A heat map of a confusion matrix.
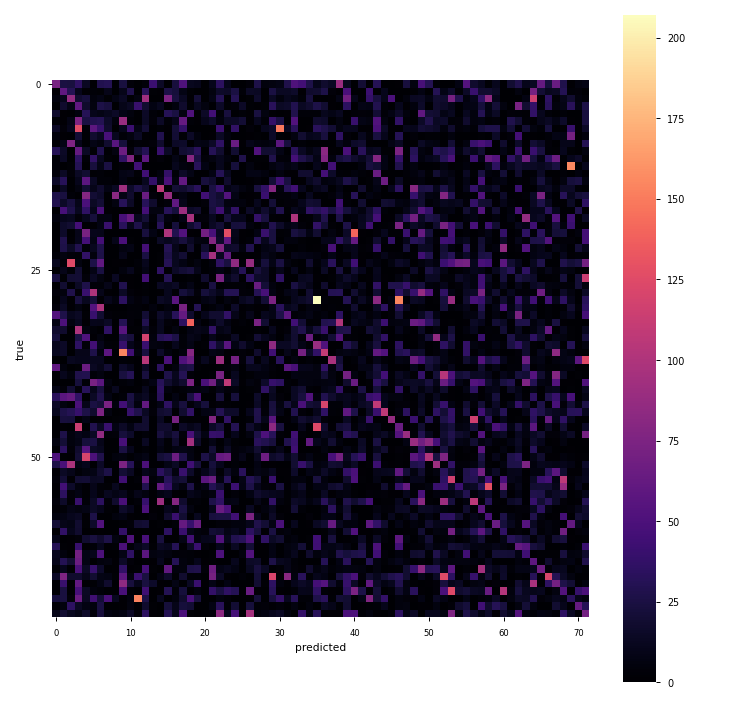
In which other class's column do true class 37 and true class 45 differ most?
71
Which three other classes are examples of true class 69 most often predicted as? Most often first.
11, 42, 3
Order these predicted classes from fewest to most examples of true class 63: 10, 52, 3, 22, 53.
53, 52, 10, 22, 3
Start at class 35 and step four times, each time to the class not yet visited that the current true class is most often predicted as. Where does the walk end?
62
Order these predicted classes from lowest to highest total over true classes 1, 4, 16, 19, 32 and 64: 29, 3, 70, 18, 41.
70, 41, 29, 3, 18
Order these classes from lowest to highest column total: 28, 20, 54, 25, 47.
25, 54, 20, 47, 28
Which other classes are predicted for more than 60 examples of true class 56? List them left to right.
14, 16, 49, 52
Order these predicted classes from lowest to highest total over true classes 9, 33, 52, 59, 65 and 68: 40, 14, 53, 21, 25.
25, 14, 40, 21, 53
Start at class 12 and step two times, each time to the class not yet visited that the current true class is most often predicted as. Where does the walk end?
36
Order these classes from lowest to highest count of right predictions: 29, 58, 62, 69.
69, 58, 62, 29
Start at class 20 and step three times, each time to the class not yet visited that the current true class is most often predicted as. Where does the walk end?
21
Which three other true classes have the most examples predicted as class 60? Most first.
68, 22, 54
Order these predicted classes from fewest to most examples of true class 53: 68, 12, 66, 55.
55, 66, 12, 68
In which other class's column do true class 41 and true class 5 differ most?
9
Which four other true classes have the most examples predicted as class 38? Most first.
32, 0, 50, 34
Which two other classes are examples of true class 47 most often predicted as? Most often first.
6, 71
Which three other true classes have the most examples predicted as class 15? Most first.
20, 2, 65
